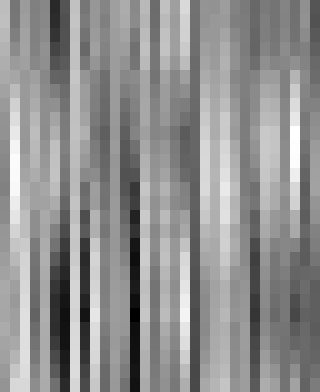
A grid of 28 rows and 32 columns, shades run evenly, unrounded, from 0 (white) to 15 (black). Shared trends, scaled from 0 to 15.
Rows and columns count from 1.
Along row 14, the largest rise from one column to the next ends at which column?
31
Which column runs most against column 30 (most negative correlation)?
19
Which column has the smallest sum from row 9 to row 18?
2
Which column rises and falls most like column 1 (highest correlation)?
13
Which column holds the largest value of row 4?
6
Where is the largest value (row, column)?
23, 14
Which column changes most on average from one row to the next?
30
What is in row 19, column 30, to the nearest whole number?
9
